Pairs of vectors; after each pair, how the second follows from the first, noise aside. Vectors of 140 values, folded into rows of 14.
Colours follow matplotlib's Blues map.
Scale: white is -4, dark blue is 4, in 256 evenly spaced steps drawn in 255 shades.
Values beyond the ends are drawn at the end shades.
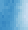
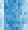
wrapped around.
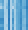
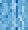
wrapped around, partly zeroed.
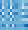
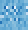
wrapped around, partly zeroed.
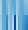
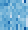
wrapped around, partly zeroed.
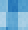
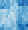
wrapped around.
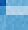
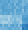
reversed, shrunk.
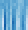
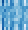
wrapped around.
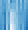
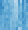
reversed, shrunk.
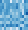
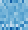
negated, partly zeroed.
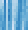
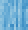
wrapped around, negated, shrunk.
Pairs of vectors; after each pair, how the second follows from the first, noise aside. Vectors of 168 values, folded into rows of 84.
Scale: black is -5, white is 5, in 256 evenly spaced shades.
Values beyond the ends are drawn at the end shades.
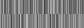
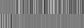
partly zeroed.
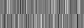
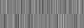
reversed, negated, shrunk.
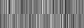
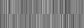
shrunk.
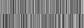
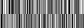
wrapped around, scaled up.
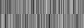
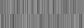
wrapped around, shrunk.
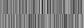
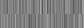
shrunk.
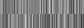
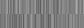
wrapped around, shrunk.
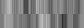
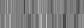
partly zeroed.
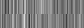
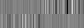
wrapped around, negated, partly zeroed.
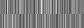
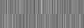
shrunk.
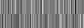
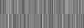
reversed, negated, shrunk.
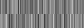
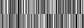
wrapped around, scaled up.
